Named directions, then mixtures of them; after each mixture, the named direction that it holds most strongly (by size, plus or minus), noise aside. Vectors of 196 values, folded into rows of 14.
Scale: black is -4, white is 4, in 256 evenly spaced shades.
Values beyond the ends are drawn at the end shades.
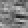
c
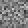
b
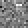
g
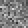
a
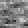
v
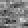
v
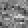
c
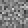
b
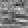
c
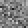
a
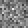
a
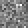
g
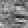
c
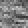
c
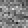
a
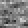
v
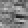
c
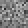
b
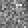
g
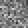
a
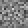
b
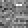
g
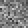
a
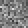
a
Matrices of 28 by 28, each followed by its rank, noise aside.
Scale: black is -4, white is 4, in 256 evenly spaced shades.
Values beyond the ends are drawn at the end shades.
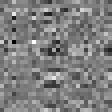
four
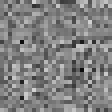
six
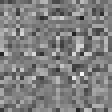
four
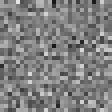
eight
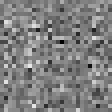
six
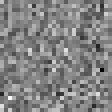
eight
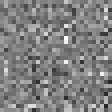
six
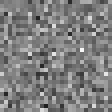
eight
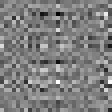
three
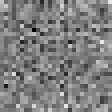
six
